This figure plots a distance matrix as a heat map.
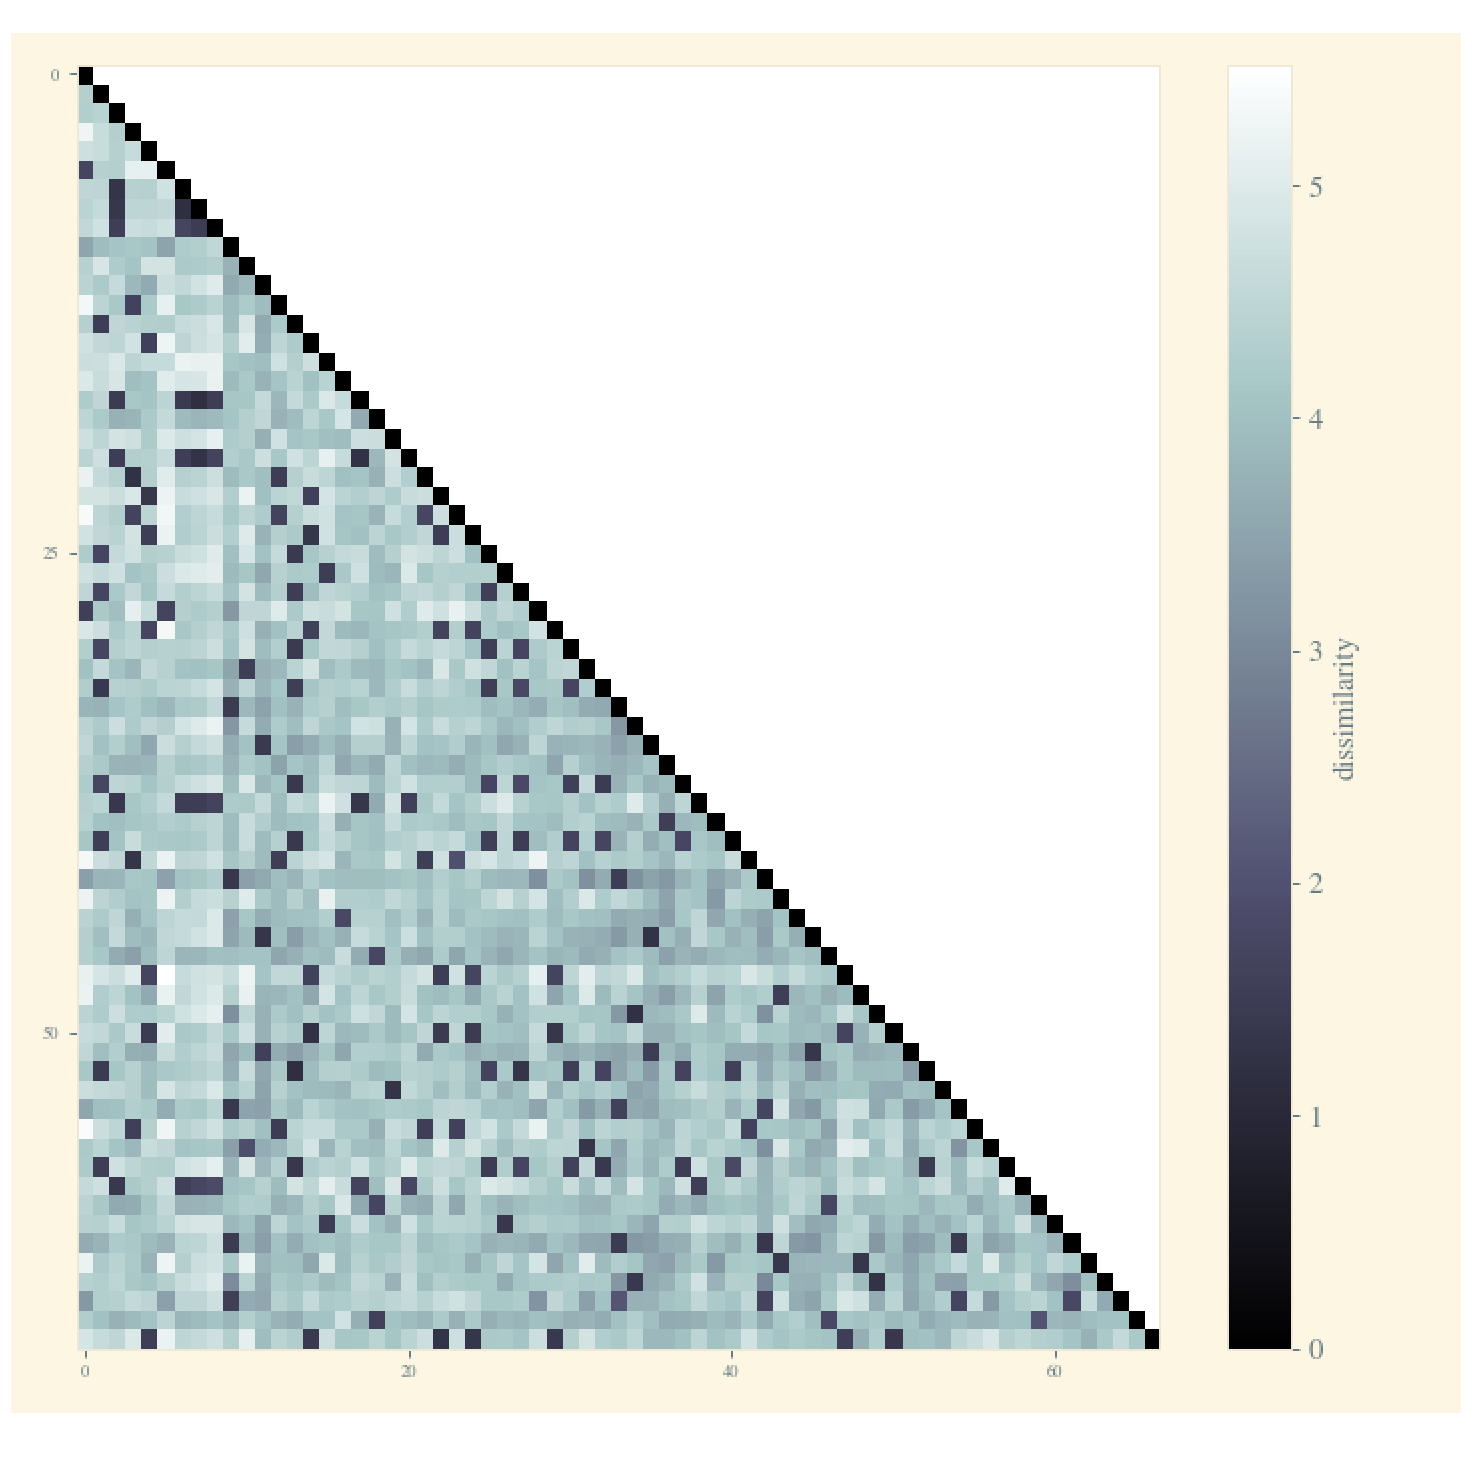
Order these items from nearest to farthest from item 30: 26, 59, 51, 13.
13, 51, 59, 26
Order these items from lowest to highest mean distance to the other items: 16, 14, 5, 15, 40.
40, 14, 16, 15, 5
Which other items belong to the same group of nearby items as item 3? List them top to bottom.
12, 21, 23, 41, 55
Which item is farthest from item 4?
5
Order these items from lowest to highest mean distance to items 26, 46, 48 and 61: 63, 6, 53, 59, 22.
59, 63, 53, 22, 6
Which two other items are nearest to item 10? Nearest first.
31, 56
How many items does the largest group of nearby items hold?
10
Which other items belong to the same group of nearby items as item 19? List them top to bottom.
53
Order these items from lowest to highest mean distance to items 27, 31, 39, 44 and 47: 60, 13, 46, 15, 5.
13, 46, 60, 15, 5
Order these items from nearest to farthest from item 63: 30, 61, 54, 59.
61, 54, 59, 30
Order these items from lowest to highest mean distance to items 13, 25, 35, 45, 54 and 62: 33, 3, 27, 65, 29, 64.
27, 33, 64, 65, 29, 3
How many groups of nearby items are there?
15
